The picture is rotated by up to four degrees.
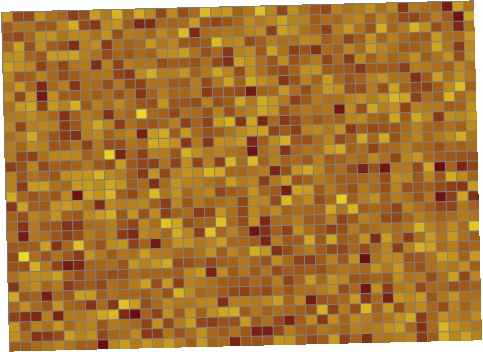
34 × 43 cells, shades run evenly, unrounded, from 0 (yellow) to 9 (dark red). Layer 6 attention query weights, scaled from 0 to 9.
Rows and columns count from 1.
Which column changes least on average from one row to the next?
39
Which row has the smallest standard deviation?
27
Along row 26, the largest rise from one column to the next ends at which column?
33
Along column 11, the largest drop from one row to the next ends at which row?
16
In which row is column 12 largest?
31
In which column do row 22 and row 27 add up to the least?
20
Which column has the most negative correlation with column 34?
10
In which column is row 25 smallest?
2
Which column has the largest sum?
6
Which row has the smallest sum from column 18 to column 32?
1
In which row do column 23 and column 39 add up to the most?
9
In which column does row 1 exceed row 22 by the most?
15
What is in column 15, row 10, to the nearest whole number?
3
